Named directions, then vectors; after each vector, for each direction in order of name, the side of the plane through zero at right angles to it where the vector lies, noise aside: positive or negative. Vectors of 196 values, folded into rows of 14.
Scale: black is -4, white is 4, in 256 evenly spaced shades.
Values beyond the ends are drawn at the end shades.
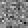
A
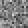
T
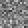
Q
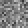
negative, positive, negative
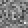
negative, negative, positive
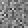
positive, negative, negative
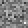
negative, negative, positive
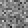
positive, negative, positive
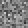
positive, positive, negative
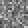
positive, negative, negative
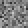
negative, positive, positive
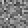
positive, positive, negative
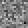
positive, positive, negative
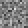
negative, positive, positive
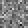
positive, negative, negative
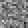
positive, positive, positive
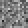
negative, positive, negative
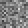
negative, positive, negative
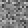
positive, positive, positive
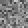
negative, positive, negative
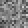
negative, negative, negative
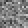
negative, negative, negative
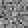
negative, positive, positive
